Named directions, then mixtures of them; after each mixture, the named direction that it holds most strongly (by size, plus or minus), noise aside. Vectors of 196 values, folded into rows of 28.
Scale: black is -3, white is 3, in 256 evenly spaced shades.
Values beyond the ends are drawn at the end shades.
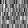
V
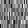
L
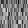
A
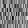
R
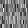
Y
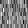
Y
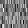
Y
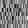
R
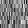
L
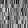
A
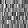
V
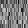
A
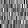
L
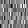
L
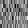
R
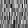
L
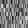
R
